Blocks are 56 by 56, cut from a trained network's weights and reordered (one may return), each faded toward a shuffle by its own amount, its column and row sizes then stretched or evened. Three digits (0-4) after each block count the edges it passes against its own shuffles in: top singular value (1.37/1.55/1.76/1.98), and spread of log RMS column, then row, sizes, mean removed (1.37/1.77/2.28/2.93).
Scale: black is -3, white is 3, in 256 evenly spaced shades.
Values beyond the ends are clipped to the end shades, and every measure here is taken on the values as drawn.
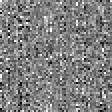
0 3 0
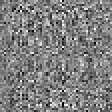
4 3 2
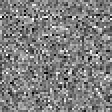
2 0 2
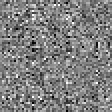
2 2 1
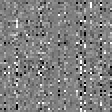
1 4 2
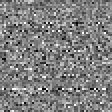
2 0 3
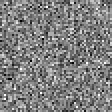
2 0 0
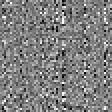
3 4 1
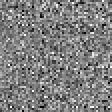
1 2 1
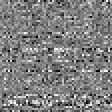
4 1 4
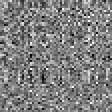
4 2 2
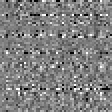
4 2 4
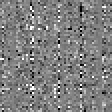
2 4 2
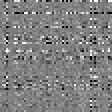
4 3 4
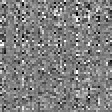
1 4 2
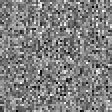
2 2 0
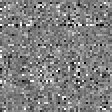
0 2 3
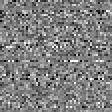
1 0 4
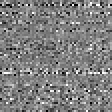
0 0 4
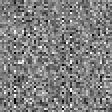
3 3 1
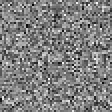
2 0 1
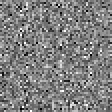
1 1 2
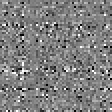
0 3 4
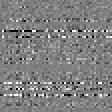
3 0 4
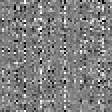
2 4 3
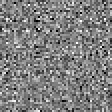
1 2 2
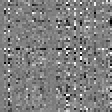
3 4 2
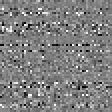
2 2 4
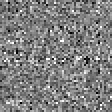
2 1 2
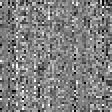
2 4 1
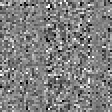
0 4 1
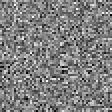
2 0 1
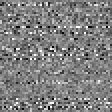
1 0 4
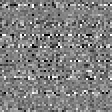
1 0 4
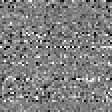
0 1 4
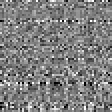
4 0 4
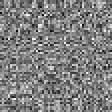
4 0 3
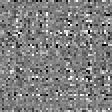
0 3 4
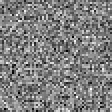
3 0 1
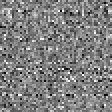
2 1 3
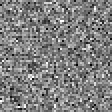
1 0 1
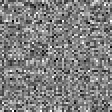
4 0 3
